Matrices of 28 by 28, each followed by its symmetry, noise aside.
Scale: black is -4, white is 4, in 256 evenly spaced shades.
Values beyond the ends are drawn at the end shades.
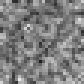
symmetric.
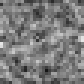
same after a half turn.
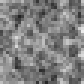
mirrored top to bottom.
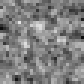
no symmetry.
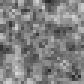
symmetric.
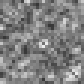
symmetric.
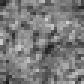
symmetric.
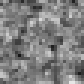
antisymmetric.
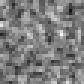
no symmetry.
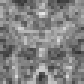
mirrored left to right.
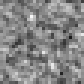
same after a half turn.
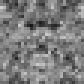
mirrored left to right.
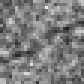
same after a half turn.
